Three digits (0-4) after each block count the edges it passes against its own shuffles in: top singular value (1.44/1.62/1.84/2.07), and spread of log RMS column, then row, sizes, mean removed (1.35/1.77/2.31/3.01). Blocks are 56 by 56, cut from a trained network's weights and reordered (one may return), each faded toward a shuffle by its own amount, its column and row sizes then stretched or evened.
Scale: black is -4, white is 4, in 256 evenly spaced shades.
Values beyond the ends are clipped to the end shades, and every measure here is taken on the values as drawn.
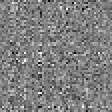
2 3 2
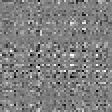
4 3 4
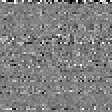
1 0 4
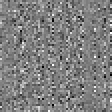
0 4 0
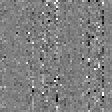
0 3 0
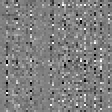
0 4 2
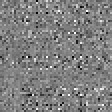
1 2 3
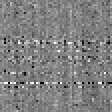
3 0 3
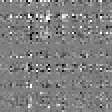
2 3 4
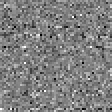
1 0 2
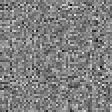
2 0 2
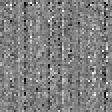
3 3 1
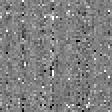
0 3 0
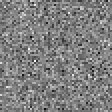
1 1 1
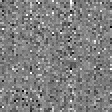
0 3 1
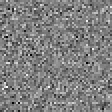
0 0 2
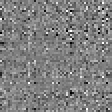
1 3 3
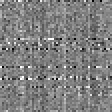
3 0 3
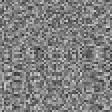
4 0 0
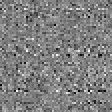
3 1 3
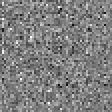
1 2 1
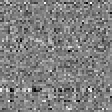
3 0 3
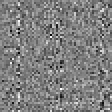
3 3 0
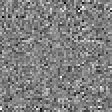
1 1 2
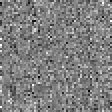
1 3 0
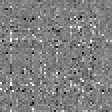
0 2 2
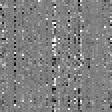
2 4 1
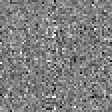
0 3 1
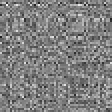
4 0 3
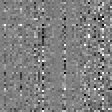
2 4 2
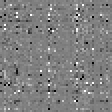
0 3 2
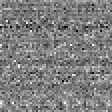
1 0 2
